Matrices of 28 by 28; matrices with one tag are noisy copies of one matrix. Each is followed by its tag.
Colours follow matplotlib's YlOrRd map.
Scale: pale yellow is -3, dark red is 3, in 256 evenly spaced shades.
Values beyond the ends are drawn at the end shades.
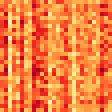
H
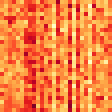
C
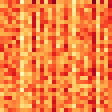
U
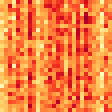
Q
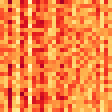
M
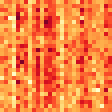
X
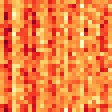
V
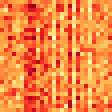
C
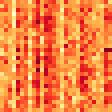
X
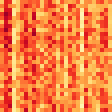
V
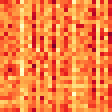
U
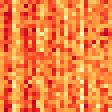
V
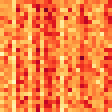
X
